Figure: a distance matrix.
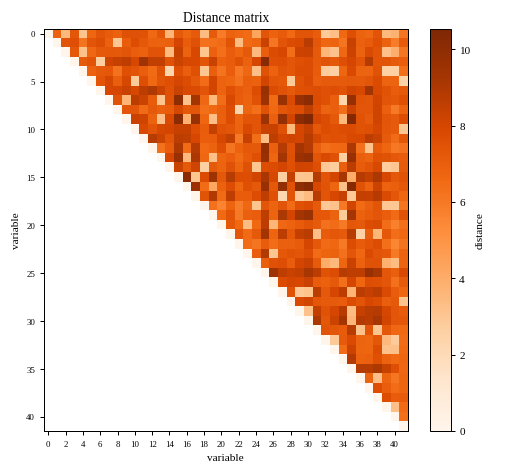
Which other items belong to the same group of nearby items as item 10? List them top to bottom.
5, 28, 41
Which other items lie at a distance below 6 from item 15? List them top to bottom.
17, 27, 29, 30, 35
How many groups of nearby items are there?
10
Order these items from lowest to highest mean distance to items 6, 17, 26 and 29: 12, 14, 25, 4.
4, 14, 12, 25
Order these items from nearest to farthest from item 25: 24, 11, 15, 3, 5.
11, 24, 5, 15, 3
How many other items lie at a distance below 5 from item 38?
3
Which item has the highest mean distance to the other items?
25
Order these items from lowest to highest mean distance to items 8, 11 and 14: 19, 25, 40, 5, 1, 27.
40, 1, 25, 19, 5, 27
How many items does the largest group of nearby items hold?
10
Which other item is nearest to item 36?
21
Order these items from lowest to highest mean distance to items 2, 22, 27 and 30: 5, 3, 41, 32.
32, 41, 5, 3
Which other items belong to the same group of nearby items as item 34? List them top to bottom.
7, 9, 13, 16, 19
